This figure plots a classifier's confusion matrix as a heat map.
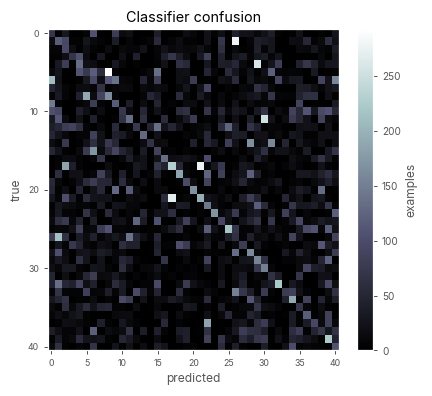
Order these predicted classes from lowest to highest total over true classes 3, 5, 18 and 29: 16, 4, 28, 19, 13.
13, 19, 16, 28, 4
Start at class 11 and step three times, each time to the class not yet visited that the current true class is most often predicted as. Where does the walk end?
39
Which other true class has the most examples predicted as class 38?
20
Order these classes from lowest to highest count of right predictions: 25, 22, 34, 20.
22, 20, 34, 25
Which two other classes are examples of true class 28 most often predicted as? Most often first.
26, 1
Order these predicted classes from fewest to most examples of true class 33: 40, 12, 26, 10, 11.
11, 10, 40, 12, 26
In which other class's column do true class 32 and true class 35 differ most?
1
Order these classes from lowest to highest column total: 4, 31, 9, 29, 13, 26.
13, 31, 9, 4, 26, 29
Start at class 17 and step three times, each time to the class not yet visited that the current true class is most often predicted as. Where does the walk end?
24
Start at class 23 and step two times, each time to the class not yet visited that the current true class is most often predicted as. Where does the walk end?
34
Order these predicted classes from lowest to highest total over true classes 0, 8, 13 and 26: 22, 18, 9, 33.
33, 18, 22, 9
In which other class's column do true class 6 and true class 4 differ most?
29
